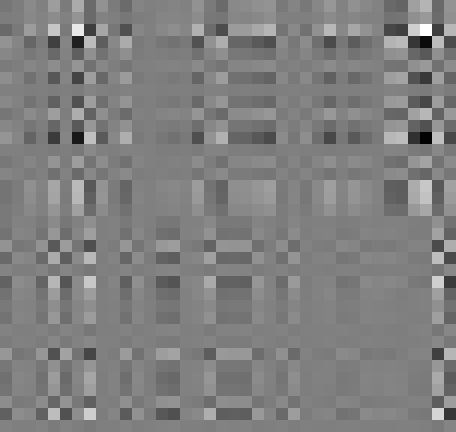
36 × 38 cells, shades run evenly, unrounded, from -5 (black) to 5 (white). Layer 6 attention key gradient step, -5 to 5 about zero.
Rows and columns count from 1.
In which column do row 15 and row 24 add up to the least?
38
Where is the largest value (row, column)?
3, 36
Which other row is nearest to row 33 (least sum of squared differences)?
20
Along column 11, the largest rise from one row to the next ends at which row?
4
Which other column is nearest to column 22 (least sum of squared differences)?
17
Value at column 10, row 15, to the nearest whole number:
0
